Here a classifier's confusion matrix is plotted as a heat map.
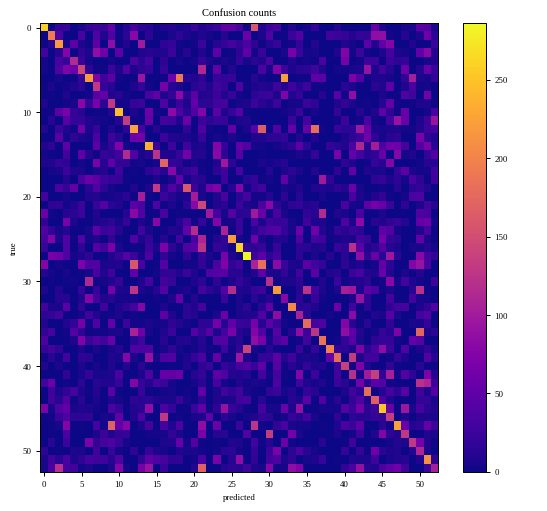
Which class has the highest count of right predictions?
27
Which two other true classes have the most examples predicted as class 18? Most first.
6, 8
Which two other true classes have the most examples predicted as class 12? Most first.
28, 31
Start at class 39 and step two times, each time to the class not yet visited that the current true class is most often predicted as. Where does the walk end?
44
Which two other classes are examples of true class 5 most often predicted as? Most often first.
21, 43
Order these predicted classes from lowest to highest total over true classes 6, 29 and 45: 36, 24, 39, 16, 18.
39, 16, 36, 24, 18
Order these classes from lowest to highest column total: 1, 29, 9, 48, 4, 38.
38, 4, 1, 48, 29, 9
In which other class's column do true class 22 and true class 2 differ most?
37
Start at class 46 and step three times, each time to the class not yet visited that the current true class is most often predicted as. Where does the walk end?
20
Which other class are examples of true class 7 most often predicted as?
16
